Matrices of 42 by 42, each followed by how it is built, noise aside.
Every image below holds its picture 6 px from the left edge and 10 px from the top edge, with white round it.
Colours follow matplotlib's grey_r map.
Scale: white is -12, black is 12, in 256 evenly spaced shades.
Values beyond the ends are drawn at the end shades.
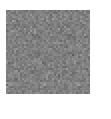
repeating columns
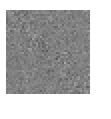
block diagonal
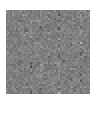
uneven columns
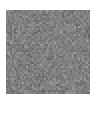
noise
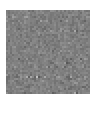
uneven rows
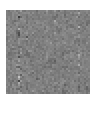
uneven columns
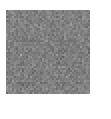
repeating columns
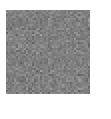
low rank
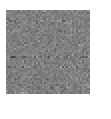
uneven rows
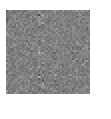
uneven columns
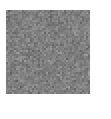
repeating columns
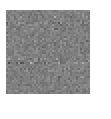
uneven rows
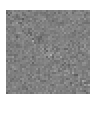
banded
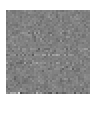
uneven rows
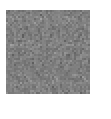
repeating columns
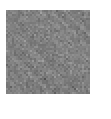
Toeplitz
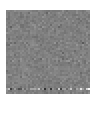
uneven rows
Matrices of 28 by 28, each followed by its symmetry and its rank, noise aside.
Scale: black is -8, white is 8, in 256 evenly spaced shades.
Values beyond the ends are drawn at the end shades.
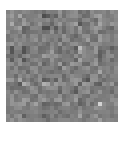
symmetric, rank three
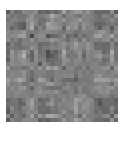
symmetric, rank two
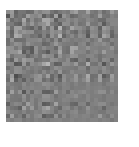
no symmetry, rank three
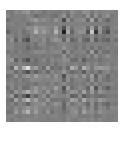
antisymmetric, rank two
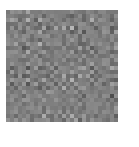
no symmetry, rank three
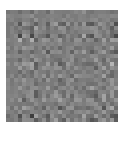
no symmetry, rank three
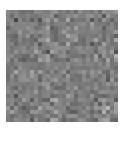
symmetric, rank four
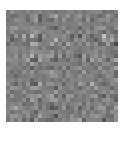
no symmetry, rank four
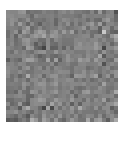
symmetric, rank four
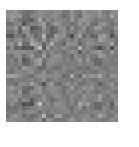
no symmetry, rank four
